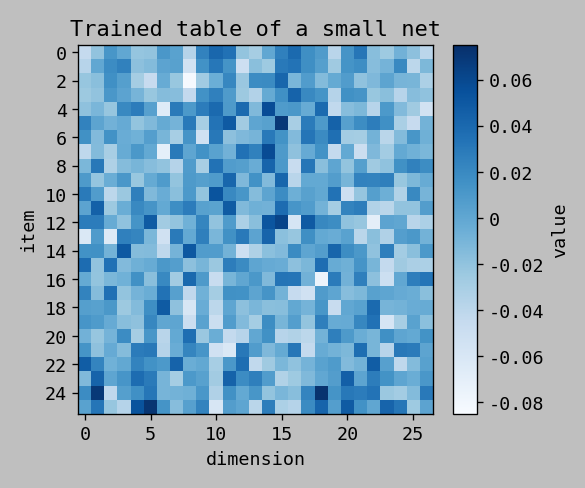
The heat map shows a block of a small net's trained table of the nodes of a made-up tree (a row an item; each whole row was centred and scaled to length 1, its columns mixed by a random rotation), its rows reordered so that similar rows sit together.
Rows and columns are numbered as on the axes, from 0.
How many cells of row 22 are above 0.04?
3
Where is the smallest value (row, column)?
2, 8
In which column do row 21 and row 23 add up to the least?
10
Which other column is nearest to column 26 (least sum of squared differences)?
25
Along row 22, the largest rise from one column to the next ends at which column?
22
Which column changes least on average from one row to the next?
5
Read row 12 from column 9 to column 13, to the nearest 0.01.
0.02 -0.02 0.01 -0.03 -0.02
